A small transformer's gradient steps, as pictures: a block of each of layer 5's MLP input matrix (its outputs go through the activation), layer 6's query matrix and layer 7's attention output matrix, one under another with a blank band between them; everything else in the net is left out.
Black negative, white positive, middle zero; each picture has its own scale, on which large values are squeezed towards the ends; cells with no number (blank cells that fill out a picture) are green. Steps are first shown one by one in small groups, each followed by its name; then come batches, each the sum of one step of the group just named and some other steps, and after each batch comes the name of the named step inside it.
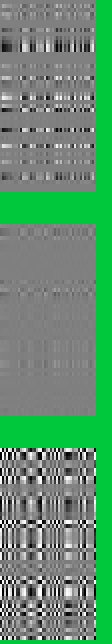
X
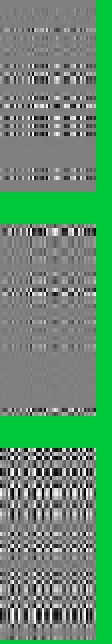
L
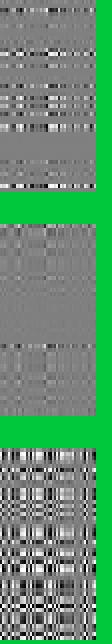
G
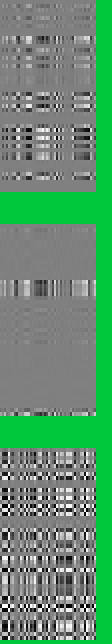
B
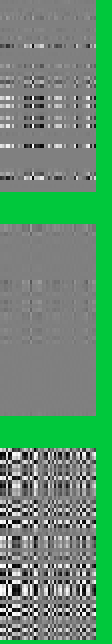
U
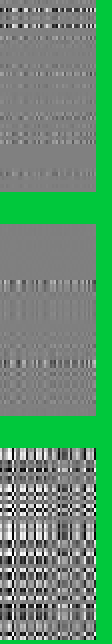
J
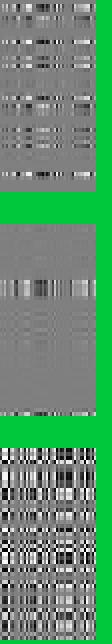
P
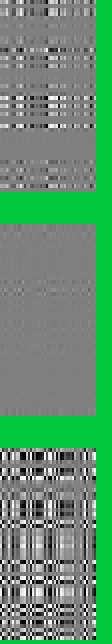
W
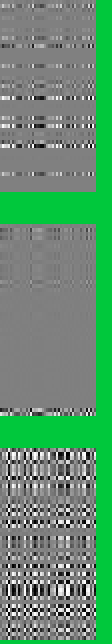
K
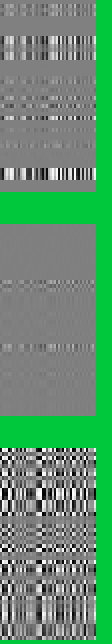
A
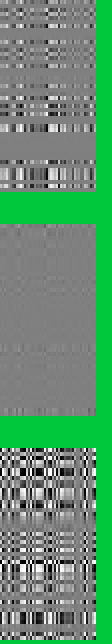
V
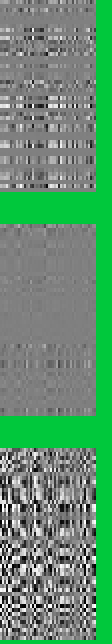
G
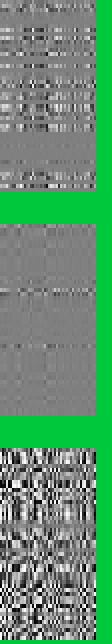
G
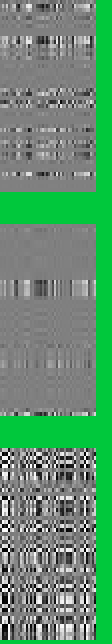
P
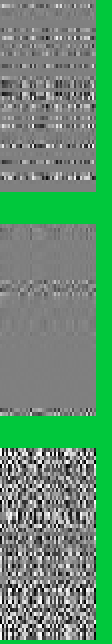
K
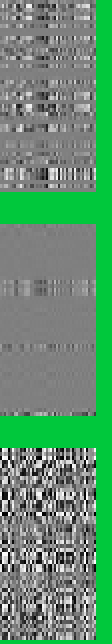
V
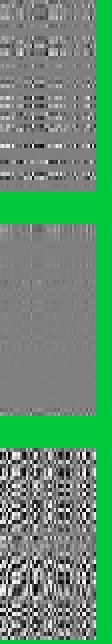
U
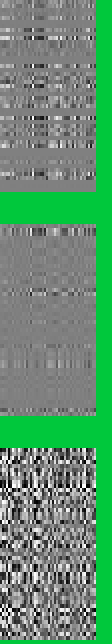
L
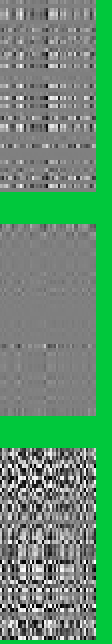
W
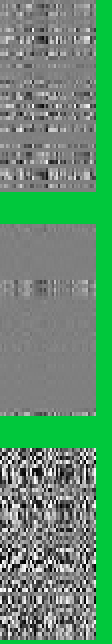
V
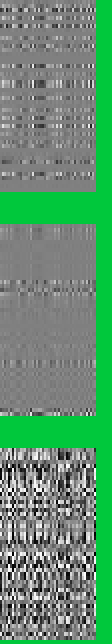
J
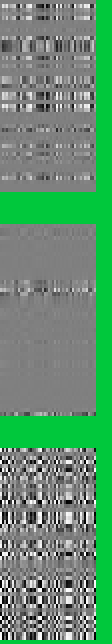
X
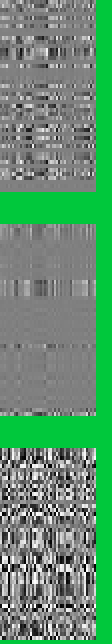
B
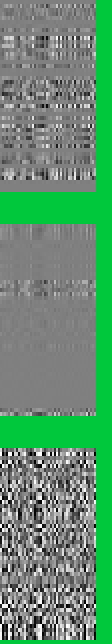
B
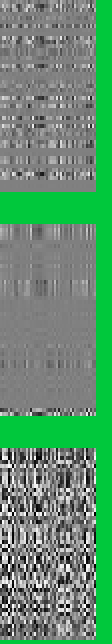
P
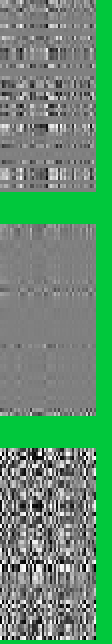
V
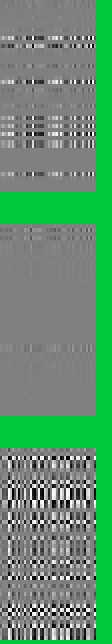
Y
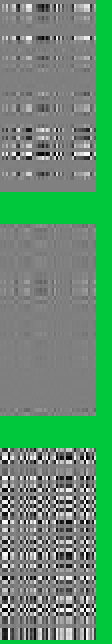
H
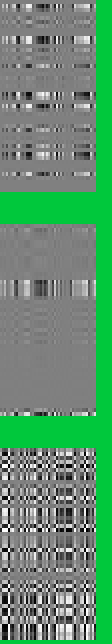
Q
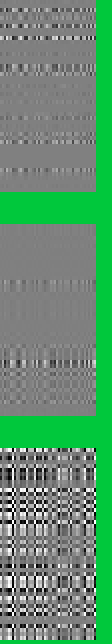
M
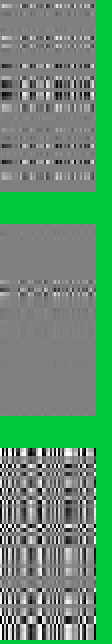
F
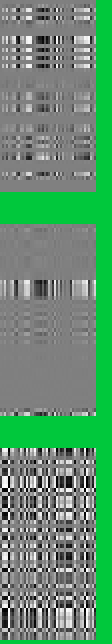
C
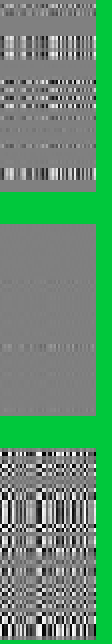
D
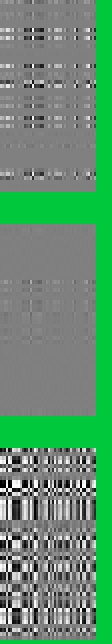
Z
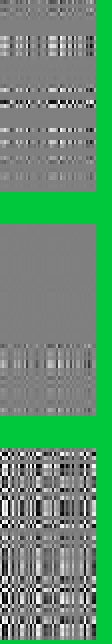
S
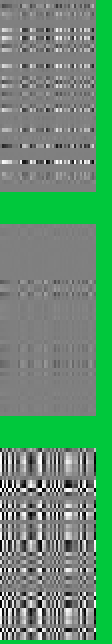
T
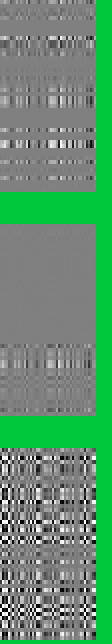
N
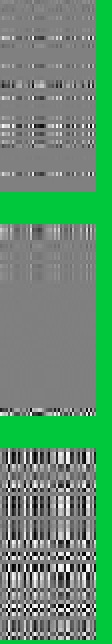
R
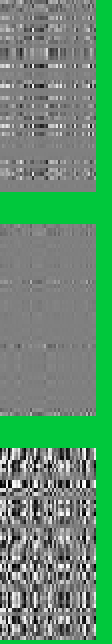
Z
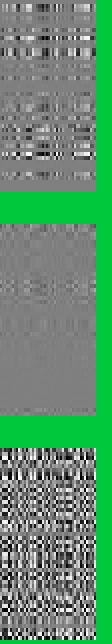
H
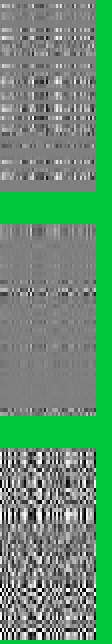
T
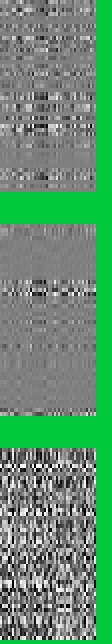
R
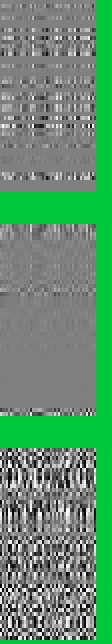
R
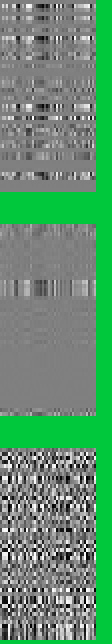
Q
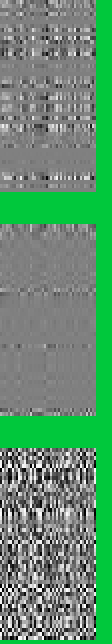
R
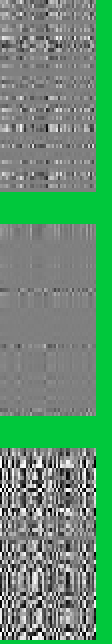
T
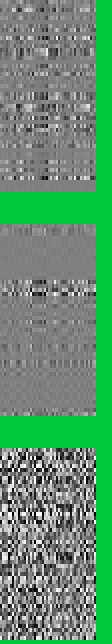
M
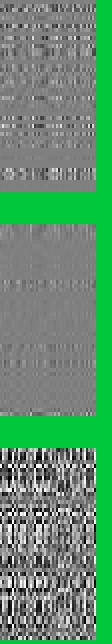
M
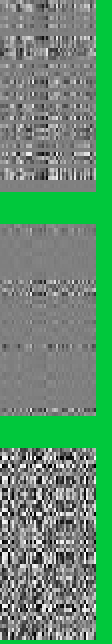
H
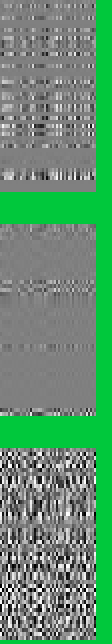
R
